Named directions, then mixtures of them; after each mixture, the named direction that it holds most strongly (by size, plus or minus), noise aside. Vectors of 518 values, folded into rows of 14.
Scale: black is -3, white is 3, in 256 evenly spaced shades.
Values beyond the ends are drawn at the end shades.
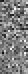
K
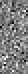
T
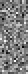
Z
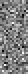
Z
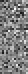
K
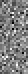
T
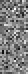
Z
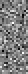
Z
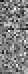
K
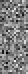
Z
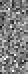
T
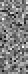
Z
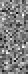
Z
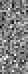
T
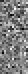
K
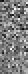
K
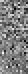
K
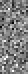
T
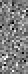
T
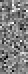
T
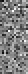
K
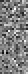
K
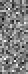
Z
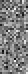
Z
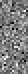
T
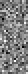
Z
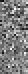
K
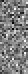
K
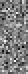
Z
